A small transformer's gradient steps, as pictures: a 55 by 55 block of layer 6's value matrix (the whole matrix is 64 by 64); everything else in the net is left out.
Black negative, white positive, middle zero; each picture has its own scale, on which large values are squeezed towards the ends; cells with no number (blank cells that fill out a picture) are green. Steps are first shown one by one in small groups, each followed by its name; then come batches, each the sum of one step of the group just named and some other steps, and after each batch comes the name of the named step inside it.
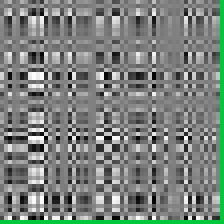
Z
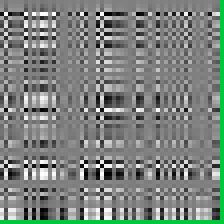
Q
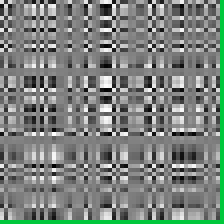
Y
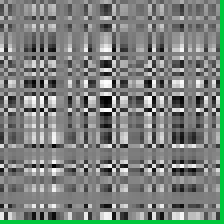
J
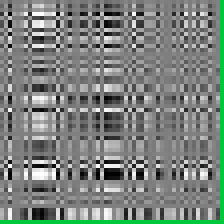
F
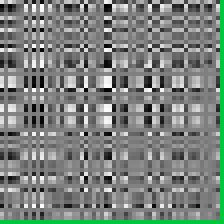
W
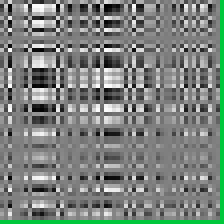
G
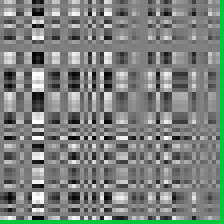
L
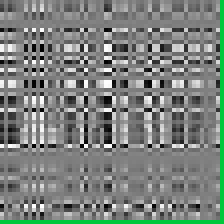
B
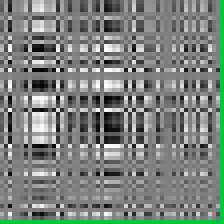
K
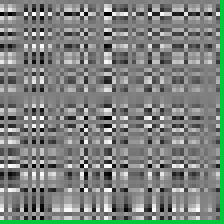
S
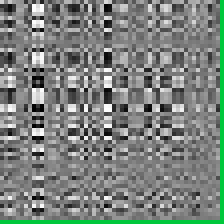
W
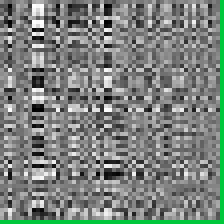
F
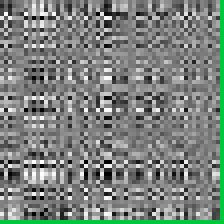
Q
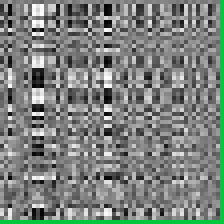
G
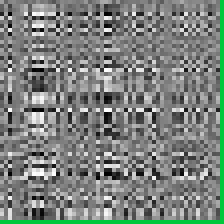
F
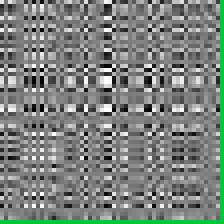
W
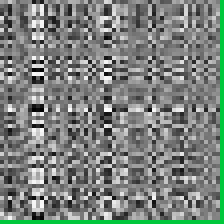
L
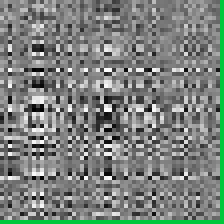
K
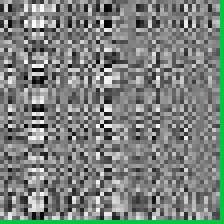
Z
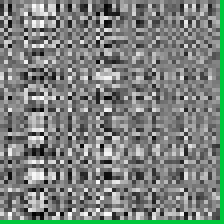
Z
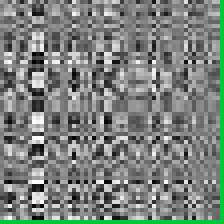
L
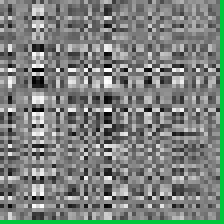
K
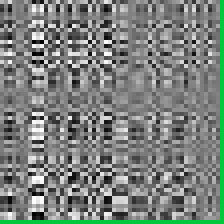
L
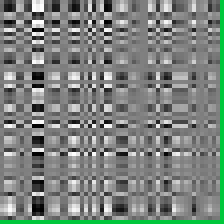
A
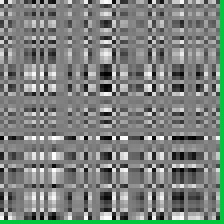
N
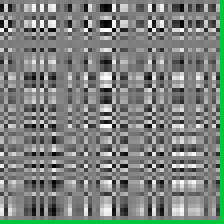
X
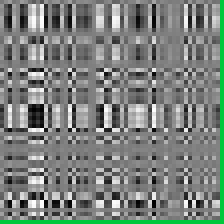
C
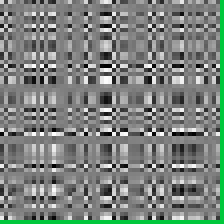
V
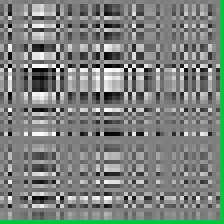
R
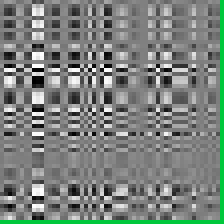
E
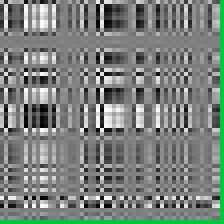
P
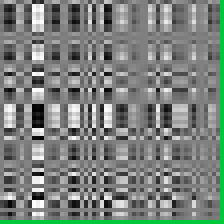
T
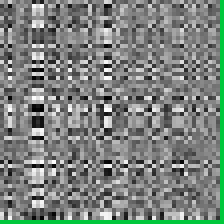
T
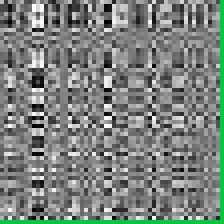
A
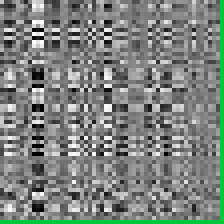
A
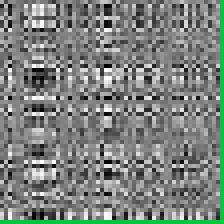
R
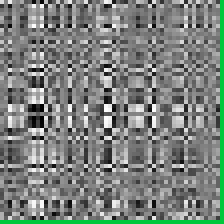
C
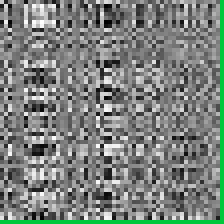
N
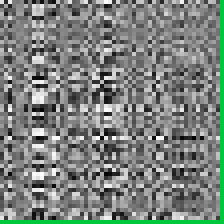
N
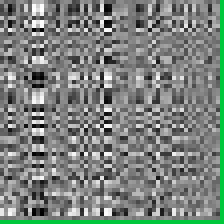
A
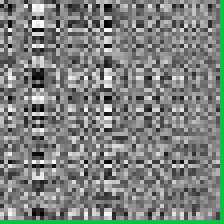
A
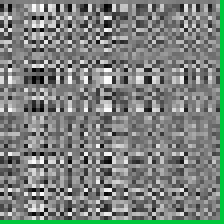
R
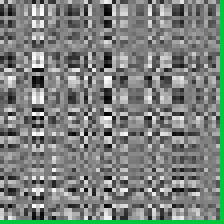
E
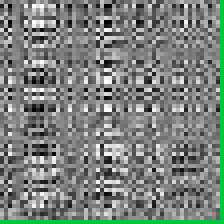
C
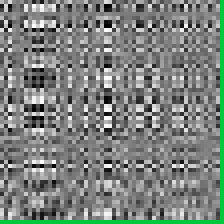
X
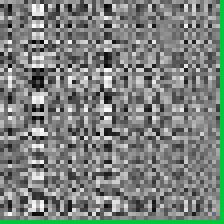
R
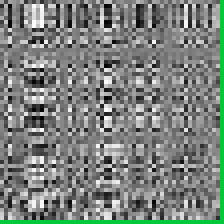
C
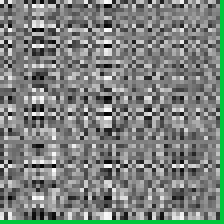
N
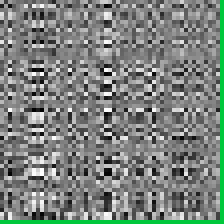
N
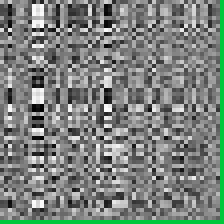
T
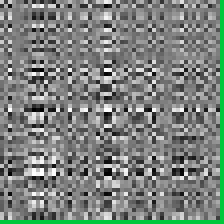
N
